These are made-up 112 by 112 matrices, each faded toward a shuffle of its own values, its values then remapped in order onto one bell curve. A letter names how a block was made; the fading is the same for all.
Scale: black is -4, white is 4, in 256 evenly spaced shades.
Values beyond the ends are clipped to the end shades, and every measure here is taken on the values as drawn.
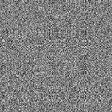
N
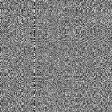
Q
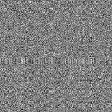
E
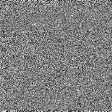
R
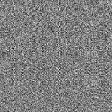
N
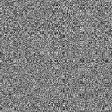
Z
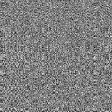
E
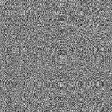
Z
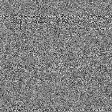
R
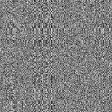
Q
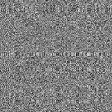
Z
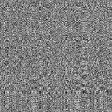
E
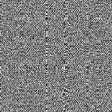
Q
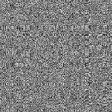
E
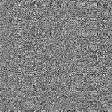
Z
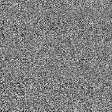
R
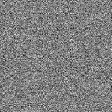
N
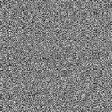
E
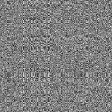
Q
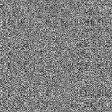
N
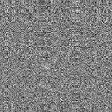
E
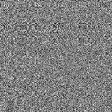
N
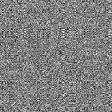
N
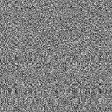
E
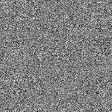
R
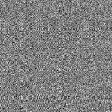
N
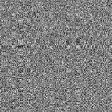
E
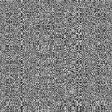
Q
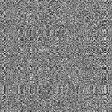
Q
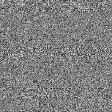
R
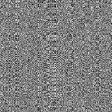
Q
